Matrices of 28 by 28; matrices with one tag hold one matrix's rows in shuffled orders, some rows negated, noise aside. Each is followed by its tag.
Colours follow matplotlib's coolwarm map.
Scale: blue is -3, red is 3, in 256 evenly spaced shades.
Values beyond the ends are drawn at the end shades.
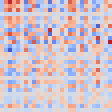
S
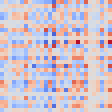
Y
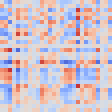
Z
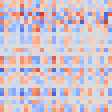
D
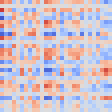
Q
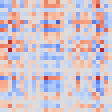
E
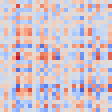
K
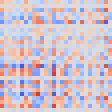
D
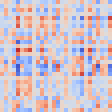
K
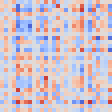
K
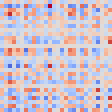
S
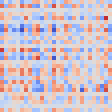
D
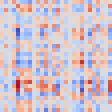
K
